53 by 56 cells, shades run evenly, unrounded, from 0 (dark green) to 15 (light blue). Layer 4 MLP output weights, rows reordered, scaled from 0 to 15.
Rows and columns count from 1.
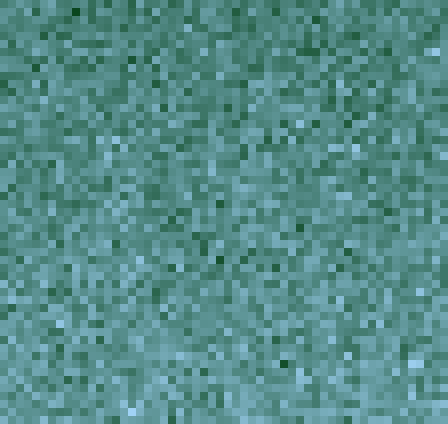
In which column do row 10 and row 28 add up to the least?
22
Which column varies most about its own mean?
31
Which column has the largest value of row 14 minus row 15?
8
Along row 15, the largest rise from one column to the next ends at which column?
47
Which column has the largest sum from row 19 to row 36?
16
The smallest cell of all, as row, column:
2, 10
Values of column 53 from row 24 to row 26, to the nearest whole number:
8 10 7
